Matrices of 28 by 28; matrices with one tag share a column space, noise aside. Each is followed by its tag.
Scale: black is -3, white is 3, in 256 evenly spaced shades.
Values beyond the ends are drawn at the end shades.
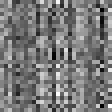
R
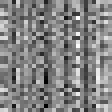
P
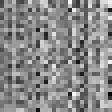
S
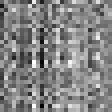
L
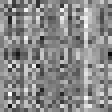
R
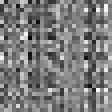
L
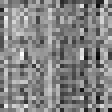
R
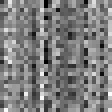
S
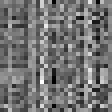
P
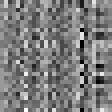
S
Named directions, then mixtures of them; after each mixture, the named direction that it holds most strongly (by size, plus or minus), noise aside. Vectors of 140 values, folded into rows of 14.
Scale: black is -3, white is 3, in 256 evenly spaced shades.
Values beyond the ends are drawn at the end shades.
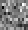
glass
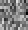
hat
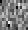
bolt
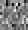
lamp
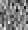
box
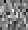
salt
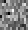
salt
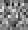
lamp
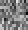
hat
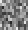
glass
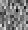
box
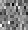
box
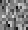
bolt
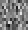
box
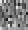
bolt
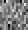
salt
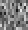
box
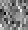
hat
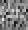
salt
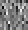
box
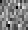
bolt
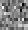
glass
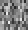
hat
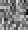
hat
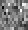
glass
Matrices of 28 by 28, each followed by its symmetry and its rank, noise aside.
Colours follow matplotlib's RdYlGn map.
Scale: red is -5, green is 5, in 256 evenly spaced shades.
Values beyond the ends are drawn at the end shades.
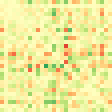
antisymmetric, rank four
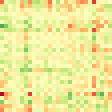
no symmetry, rank three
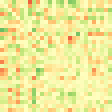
antisymmetric, rank four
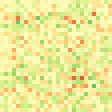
no symmetry, rank six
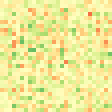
no symmetry, rank six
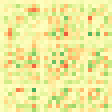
symmetric, rank four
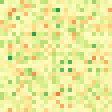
symmetric, rank six
